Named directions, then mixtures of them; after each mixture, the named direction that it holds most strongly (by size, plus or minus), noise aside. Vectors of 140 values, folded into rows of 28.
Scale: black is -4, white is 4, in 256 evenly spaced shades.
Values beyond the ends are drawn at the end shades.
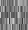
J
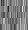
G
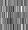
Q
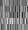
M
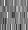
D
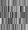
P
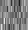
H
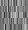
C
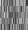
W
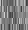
W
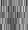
G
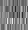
M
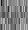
G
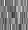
D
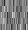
D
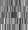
H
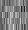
Q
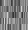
H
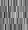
C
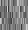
P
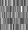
Q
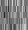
C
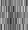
Q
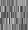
J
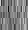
G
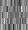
H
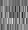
M
